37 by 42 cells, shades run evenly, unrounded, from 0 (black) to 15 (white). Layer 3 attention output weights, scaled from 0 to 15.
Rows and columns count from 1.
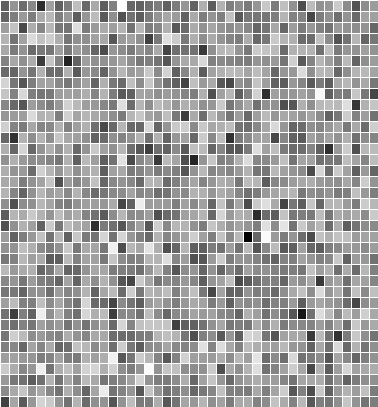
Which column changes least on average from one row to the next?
10
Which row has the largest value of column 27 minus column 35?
22
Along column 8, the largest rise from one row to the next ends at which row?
7
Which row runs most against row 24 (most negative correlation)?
6
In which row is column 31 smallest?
13
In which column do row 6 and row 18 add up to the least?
8
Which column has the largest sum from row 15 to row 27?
25
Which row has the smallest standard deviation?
18
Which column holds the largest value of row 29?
5
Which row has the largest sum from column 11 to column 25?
34
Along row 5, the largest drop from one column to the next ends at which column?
19
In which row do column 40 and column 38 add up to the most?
32
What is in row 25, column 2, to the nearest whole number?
9
